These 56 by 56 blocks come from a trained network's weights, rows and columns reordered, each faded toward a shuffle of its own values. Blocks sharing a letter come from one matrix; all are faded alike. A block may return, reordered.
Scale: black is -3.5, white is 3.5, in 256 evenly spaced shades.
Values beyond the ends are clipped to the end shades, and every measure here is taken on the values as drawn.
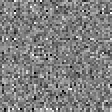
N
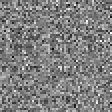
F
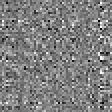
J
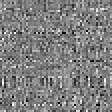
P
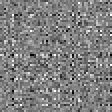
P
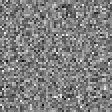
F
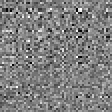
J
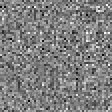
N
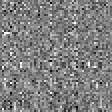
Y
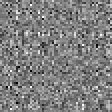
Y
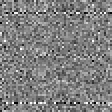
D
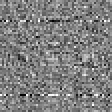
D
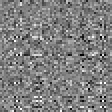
P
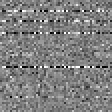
D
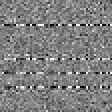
D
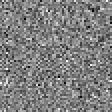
F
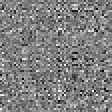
J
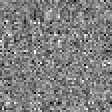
N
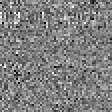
N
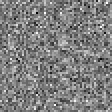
F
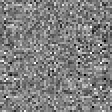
N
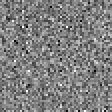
F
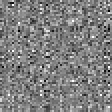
Y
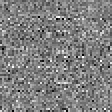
N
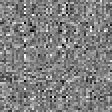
J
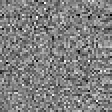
F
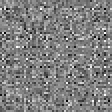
J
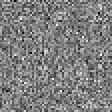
F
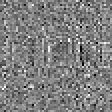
Y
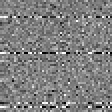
D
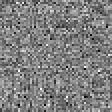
F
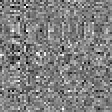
Y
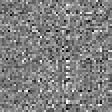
J
